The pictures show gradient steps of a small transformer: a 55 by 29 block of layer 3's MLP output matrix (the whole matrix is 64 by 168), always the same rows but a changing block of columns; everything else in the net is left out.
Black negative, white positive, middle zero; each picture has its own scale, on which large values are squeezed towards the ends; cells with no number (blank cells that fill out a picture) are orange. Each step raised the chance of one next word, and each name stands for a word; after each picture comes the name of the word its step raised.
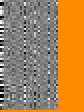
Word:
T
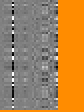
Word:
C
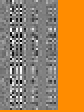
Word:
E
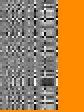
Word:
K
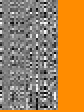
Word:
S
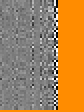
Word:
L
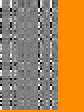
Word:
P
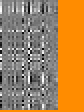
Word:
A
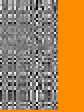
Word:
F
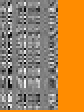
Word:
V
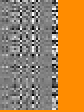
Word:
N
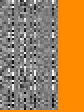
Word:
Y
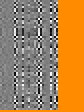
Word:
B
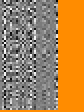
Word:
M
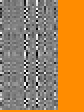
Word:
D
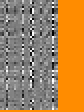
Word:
K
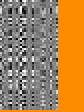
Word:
K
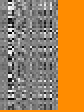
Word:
T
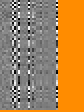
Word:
S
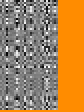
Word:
N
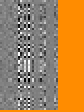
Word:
C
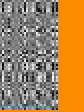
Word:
A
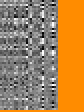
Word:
L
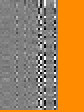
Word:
C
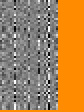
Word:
E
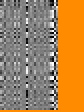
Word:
L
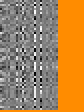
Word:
C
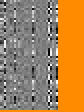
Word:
E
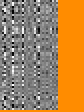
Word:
N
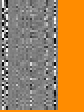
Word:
L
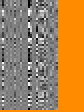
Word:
P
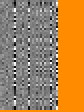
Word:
P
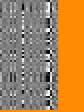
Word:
A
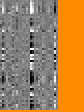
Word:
A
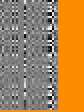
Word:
N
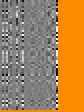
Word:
Y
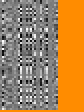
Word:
E
